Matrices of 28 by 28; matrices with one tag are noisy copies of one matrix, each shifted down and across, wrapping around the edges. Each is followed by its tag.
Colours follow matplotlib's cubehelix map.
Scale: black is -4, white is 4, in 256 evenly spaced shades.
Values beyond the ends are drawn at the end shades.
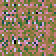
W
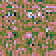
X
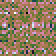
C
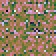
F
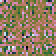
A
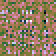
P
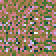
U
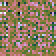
P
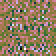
W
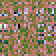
A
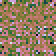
U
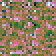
X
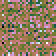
C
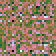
F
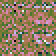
F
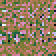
U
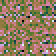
F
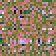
C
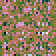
P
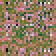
P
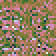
F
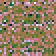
F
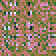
P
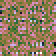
P
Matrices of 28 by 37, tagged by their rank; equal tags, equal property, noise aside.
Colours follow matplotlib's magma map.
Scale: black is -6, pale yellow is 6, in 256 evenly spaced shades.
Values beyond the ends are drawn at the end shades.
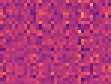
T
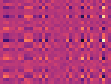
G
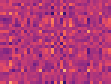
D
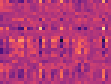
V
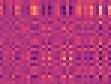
G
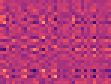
V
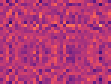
D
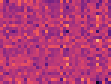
D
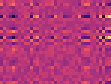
G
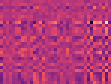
V
